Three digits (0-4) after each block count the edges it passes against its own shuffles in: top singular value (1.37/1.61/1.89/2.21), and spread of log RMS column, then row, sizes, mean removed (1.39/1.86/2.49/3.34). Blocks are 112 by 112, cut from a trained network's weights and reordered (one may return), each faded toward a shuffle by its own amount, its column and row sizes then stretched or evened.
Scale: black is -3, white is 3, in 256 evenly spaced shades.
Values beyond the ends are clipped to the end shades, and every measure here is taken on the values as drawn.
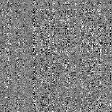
0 4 3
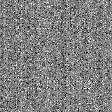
1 1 1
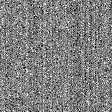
2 0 0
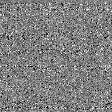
0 0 3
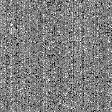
2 2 1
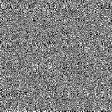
3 2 2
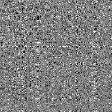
3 3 3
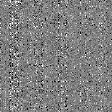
0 4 2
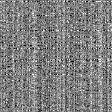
4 0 3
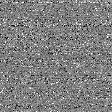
0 0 3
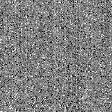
1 1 1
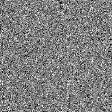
1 2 0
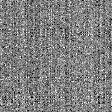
3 0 2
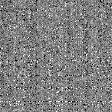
1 2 2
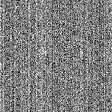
3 0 0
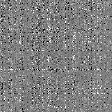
1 4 3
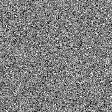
0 0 1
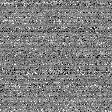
2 0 3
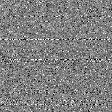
3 0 3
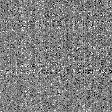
1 1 2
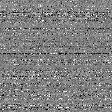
2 0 4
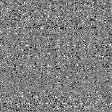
0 0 4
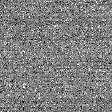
1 1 0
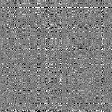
4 3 4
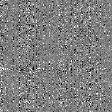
0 4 2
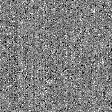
1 1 0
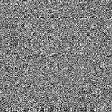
4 1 2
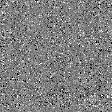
0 2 2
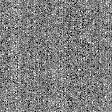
1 1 1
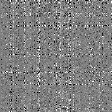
2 4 3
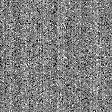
2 0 1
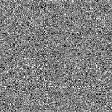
2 1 2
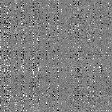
1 4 2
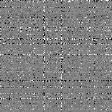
2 3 4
